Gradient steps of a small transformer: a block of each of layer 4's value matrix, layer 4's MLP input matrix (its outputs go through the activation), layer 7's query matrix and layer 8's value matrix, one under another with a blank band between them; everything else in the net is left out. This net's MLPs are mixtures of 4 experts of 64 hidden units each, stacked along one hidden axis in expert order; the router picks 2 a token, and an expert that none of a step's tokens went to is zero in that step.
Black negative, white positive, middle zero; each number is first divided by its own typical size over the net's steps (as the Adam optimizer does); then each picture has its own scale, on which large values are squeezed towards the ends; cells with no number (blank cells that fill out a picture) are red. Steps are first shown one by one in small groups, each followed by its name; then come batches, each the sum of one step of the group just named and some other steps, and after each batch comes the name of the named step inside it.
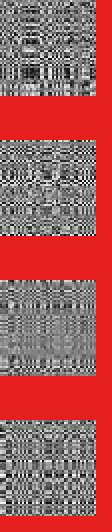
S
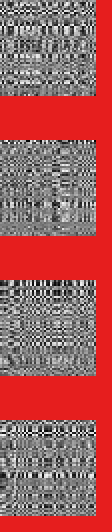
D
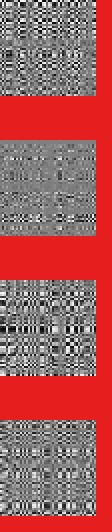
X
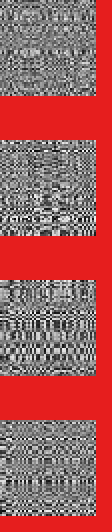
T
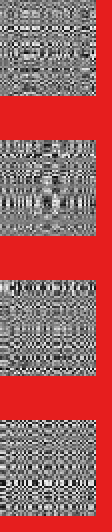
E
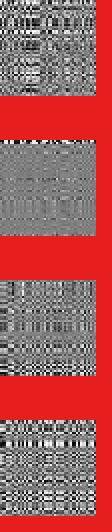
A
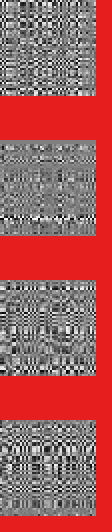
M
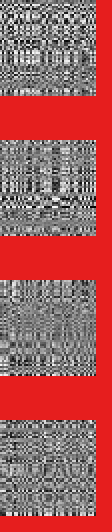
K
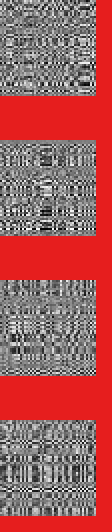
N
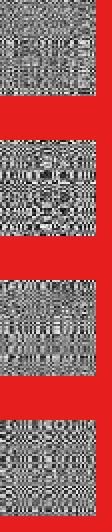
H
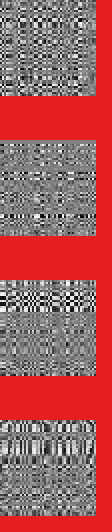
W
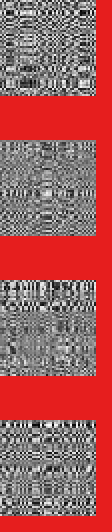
X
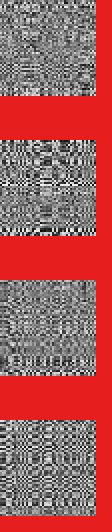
N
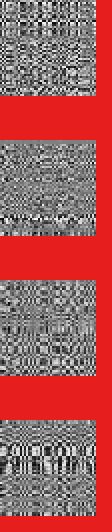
M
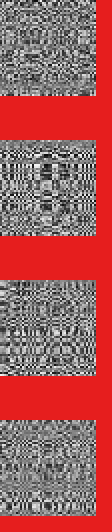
X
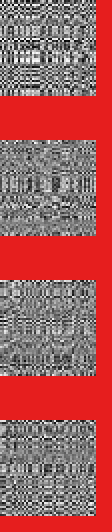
K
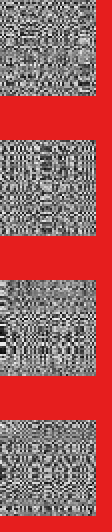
N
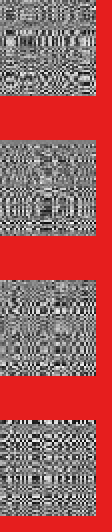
N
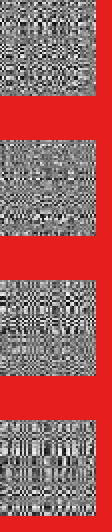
W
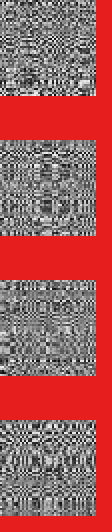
M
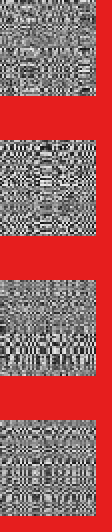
T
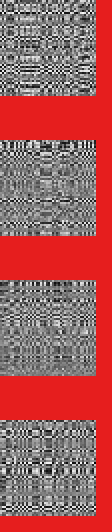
D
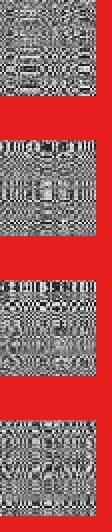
D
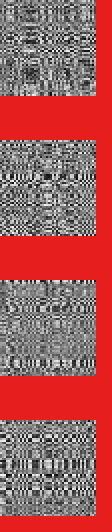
S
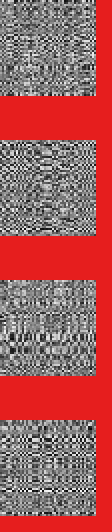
N
